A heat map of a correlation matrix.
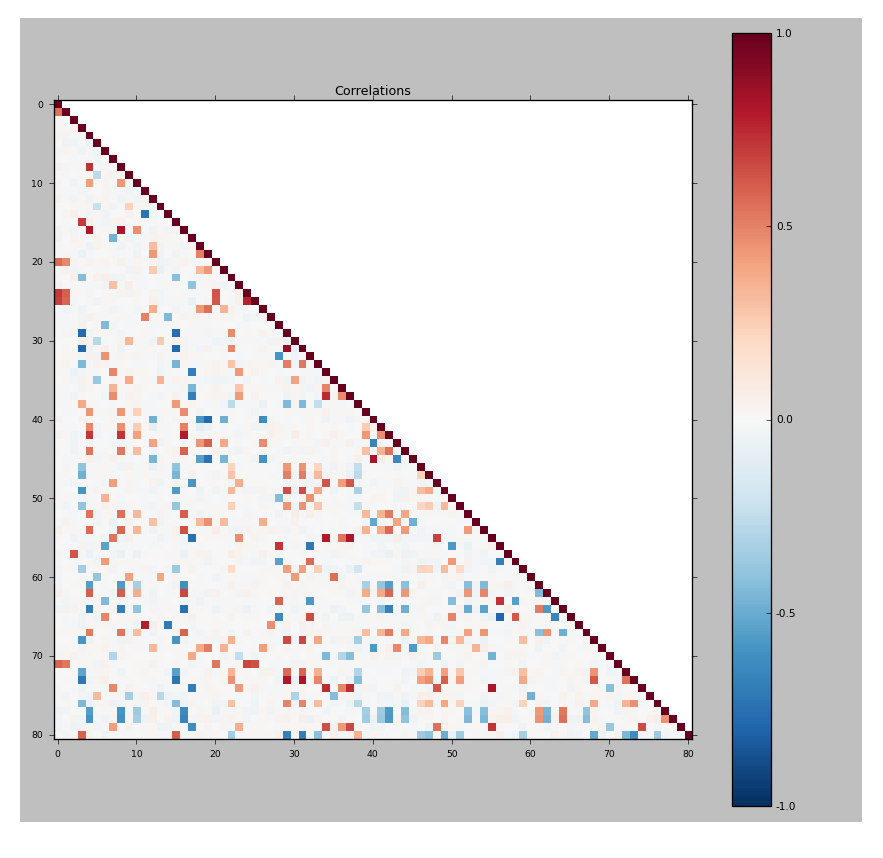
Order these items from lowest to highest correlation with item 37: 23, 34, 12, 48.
12, 23, 48, 34
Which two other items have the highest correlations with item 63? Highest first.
56, 28
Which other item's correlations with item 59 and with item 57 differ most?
2
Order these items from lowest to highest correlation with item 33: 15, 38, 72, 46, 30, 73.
15, 38, 30, 46, 72, 73
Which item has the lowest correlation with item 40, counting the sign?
19
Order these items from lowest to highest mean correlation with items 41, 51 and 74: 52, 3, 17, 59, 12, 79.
17, 3, 12, 59, 52, 79
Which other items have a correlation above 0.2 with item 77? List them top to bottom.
61, 64, 78
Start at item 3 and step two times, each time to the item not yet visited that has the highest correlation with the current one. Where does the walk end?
80
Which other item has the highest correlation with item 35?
60
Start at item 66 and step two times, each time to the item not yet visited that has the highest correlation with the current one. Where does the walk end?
27
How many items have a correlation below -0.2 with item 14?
3
